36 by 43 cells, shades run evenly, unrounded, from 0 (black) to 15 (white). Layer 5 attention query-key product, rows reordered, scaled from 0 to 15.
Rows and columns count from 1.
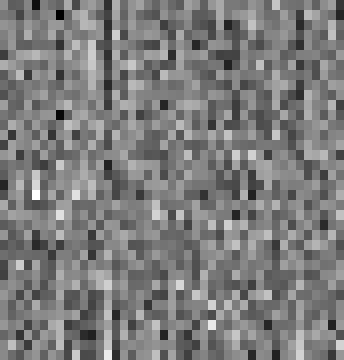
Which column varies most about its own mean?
14
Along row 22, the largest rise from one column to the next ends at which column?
23
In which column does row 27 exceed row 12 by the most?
8
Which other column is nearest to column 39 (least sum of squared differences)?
40
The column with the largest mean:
17
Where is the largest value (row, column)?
20, 5
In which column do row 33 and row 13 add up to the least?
34
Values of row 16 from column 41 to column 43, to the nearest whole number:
11 7 4
